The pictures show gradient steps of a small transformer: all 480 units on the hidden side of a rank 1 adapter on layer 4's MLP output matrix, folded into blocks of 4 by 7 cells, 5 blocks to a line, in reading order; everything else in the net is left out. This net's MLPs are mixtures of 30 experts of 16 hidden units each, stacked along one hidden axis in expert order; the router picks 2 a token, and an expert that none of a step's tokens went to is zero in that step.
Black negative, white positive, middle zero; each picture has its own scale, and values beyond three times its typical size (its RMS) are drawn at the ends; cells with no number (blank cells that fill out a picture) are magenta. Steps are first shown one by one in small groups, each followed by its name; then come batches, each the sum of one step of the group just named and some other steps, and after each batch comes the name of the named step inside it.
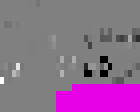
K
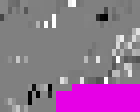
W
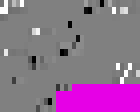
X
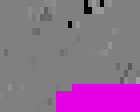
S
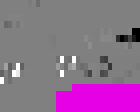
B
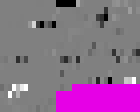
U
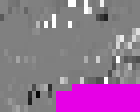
W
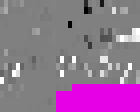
X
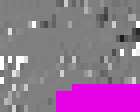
B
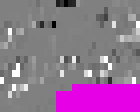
U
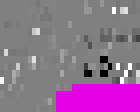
K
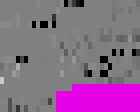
K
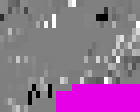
W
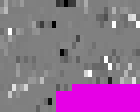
U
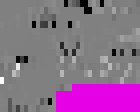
S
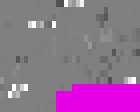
U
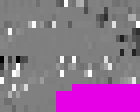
B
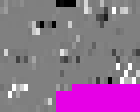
U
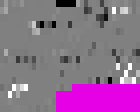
U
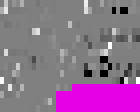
K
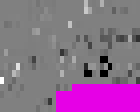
K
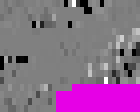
S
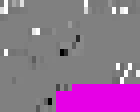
X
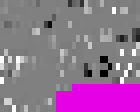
K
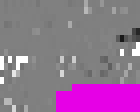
B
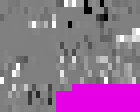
W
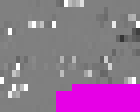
B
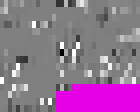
U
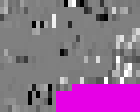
W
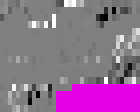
W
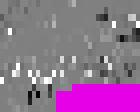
B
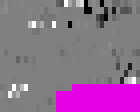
S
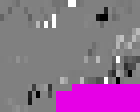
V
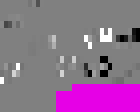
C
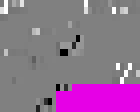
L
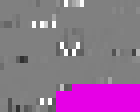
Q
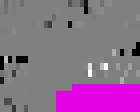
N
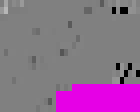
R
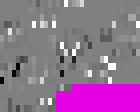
Q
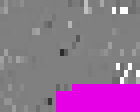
L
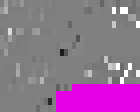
L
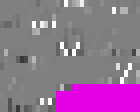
Q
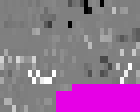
C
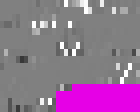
Q
